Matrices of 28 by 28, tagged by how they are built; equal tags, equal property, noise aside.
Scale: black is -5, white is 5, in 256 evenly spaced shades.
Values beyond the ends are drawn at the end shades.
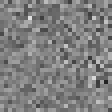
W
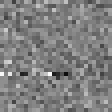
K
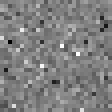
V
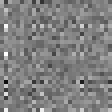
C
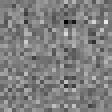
C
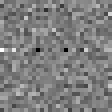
K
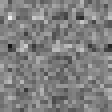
C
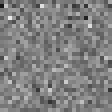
K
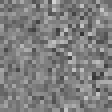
W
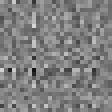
C
